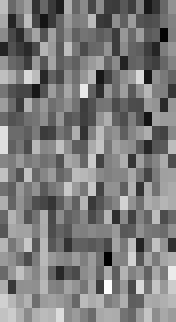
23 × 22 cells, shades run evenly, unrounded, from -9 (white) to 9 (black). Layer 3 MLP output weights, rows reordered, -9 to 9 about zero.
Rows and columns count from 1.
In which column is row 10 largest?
11
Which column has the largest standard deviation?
19
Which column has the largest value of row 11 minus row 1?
4
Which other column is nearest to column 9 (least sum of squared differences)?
10
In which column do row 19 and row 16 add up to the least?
6
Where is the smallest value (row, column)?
21, 14
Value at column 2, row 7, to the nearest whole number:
3
